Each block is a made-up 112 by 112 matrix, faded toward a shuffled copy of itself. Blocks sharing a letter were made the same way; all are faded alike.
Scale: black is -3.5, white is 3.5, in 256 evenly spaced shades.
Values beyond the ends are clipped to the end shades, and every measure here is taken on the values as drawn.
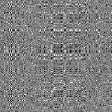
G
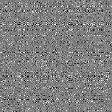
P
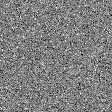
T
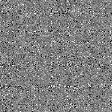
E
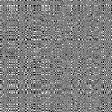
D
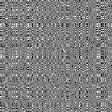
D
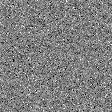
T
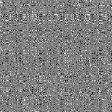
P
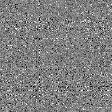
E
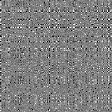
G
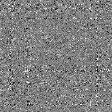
E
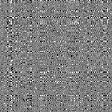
G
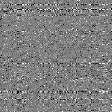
P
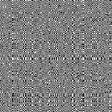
D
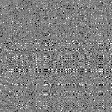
P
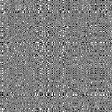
G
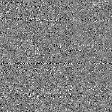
E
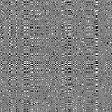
D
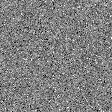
T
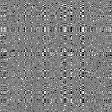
D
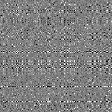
G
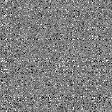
E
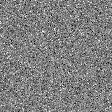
T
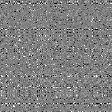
P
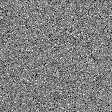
T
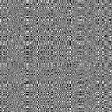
D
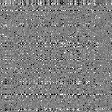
G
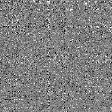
E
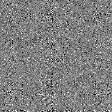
E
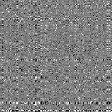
G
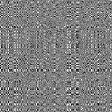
D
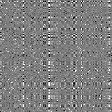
D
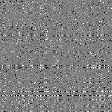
P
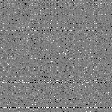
P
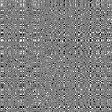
D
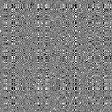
D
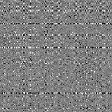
G
